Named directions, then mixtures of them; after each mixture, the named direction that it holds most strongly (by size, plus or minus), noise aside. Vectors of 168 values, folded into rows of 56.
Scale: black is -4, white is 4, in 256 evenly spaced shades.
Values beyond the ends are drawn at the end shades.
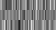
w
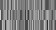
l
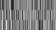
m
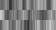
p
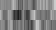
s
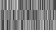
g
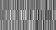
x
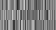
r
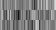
s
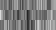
p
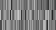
l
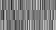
g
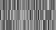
l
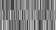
m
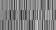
x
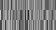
l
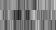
s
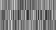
x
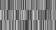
x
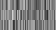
r
